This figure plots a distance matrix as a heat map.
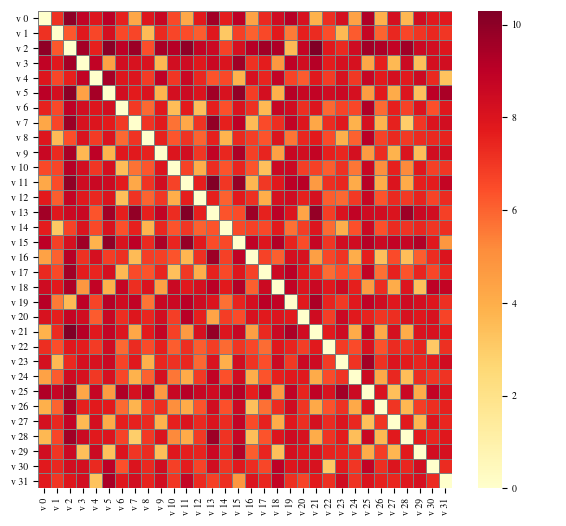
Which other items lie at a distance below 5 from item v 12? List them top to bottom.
v 6, v 10, v 17
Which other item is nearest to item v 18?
v 29
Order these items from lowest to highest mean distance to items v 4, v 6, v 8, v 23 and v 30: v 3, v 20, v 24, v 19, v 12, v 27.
v 12, v 24, v 19, v 20, v 27, v 3
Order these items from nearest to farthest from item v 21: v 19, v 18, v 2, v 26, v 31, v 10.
v 26, v 10, v 31, v 18, v 19, v 2
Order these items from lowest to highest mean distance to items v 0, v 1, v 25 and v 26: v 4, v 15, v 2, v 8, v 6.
v 8, v 6, v 4, v 15, v 2
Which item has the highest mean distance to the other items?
v 2
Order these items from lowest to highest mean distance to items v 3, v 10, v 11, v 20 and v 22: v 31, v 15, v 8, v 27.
v 27, v 8, v 31, v 15
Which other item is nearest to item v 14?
v 1
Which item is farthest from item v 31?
v 5
